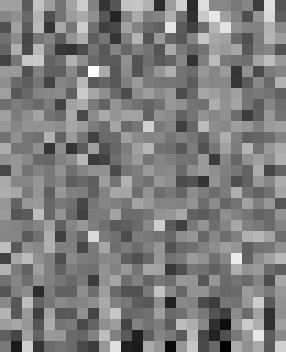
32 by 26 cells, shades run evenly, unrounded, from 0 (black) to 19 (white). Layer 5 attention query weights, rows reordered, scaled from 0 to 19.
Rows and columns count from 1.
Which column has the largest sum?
26
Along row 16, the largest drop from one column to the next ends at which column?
25
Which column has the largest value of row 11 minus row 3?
10
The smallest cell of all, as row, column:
32, 21
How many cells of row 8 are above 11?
3
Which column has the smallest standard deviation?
6
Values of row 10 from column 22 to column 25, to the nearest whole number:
12 9 7 10
